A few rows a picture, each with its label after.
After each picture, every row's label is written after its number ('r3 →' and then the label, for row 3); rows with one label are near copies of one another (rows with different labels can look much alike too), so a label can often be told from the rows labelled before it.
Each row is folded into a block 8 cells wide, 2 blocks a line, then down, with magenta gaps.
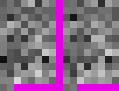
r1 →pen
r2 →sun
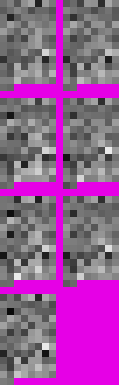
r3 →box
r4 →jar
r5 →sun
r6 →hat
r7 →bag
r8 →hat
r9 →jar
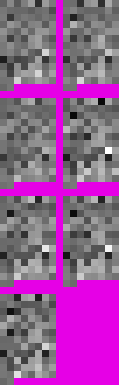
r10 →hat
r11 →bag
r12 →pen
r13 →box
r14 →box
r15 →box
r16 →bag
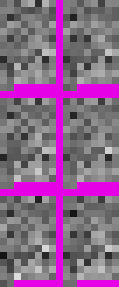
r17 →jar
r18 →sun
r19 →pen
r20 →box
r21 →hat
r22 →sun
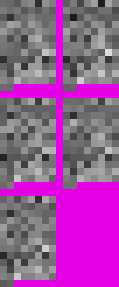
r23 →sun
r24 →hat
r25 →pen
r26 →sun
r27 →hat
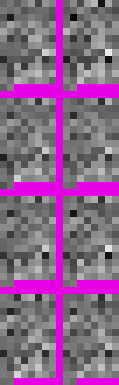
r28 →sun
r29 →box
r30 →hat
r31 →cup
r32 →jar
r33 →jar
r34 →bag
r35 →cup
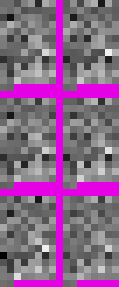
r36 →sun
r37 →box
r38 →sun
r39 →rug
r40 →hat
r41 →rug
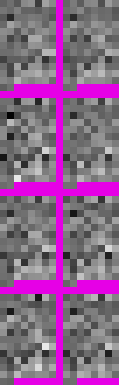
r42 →sun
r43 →sun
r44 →bag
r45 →jar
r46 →sun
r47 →jar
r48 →cup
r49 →jar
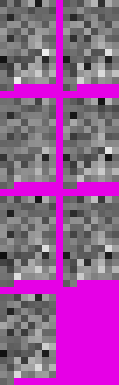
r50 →hat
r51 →rug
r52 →jar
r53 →cup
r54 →hat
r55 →rug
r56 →pen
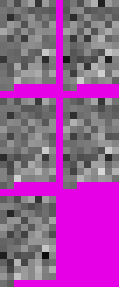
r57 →box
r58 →pen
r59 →hat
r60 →cup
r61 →jar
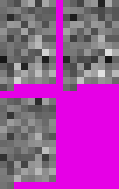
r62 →rug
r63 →cup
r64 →cup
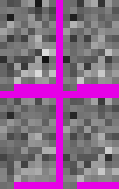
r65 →cup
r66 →bag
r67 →sun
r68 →cup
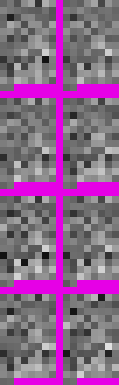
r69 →jar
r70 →rug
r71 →rug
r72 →sun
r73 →rug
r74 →rug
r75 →sun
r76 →box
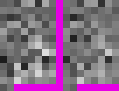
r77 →rug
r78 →bag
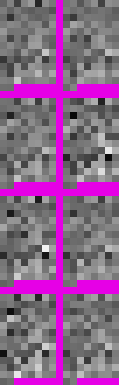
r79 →hat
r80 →sun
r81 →bag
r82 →cup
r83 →box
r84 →jar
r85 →bag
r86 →rug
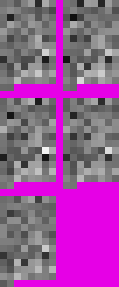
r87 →cup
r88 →bag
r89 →box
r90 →box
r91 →rug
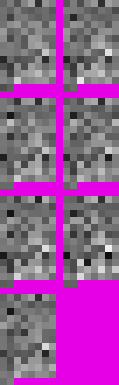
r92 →hat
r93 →hat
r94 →bag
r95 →jar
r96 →hat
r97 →rug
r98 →box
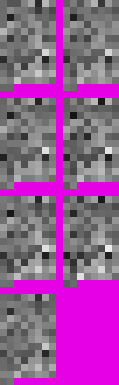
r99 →cup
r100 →box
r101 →box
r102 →box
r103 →cup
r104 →hat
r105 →cup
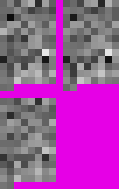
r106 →box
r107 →jar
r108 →jar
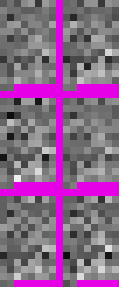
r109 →jar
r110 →sun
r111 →bag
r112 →sun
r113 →pen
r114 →rug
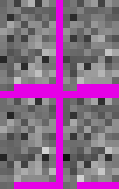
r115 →pen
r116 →sun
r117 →box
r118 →pen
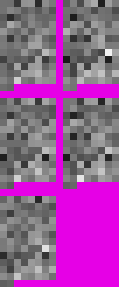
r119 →bag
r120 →box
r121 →pen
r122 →bag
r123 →hat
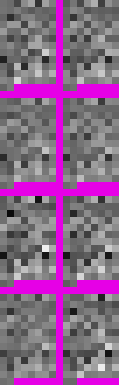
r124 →rug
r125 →pen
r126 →rug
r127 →pen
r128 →box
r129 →pen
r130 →sun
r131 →cup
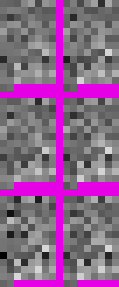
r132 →rug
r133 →hat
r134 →cup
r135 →rug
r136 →bag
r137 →rug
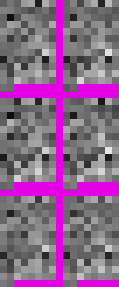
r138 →jar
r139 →hat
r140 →bag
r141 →cup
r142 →box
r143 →rug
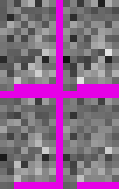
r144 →pen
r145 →hat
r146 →rug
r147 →hat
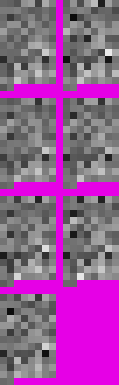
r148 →rug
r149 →box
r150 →cup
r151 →pen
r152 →hat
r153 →bag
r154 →jar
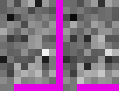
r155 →box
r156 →sun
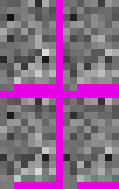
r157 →cup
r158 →sun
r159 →cup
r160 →jar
